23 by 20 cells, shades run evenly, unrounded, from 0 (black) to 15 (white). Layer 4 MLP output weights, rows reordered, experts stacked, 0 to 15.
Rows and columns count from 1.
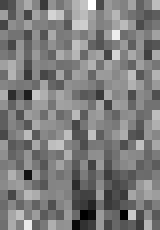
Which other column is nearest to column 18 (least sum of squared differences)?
1
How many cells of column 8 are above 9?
7
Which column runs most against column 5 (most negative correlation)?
4
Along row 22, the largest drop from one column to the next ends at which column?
18
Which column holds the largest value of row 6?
15
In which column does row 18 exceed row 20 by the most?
2
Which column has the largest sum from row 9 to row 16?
9
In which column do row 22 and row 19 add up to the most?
3
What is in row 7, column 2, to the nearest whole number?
10
